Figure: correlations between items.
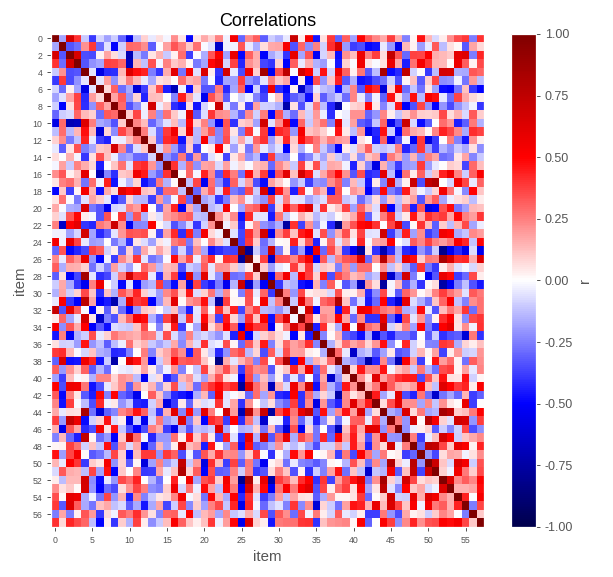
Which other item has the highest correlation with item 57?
26
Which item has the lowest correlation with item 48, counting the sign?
12
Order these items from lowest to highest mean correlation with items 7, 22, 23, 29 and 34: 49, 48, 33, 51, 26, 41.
51, 33, 48, 26, 49, 41
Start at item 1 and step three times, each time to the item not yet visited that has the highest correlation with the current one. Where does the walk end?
4
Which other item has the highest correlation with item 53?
44
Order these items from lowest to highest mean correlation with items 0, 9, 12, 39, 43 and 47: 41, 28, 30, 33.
30, 33, 28, 41
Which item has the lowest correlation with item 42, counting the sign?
38
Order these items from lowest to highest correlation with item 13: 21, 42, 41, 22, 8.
21, 41, 42, 22, 8
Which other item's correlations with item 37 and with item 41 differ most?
25
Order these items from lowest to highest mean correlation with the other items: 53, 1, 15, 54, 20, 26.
1, 15, 20, 54, 53, 26
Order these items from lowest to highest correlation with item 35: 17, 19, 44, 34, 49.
34, 44, 17, 19, 49
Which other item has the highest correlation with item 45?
50
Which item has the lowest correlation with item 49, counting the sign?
10
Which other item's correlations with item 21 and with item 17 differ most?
29
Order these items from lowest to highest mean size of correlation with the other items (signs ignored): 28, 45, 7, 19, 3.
19, 7, 3, 45, 28
